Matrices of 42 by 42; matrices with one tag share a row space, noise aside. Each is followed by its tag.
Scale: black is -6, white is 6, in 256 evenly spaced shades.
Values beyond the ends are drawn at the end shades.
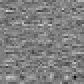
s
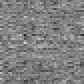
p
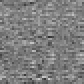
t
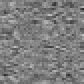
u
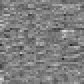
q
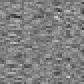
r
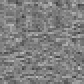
s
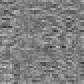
u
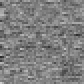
q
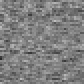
q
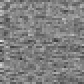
q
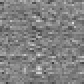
t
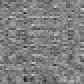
p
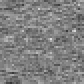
s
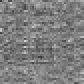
p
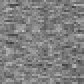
s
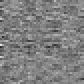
q
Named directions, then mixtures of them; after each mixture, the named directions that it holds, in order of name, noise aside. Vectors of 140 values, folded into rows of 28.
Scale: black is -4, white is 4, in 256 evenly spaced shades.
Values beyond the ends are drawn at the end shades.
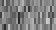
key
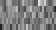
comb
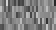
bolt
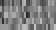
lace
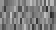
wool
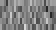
bolt, wool.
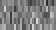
wool.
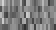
lace.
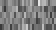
comb, wool.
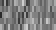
bolt, key, lace.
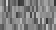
bolt.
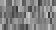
comb, key, lace.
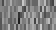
comb, key, wool.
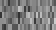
bolt, key.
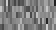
bolt.
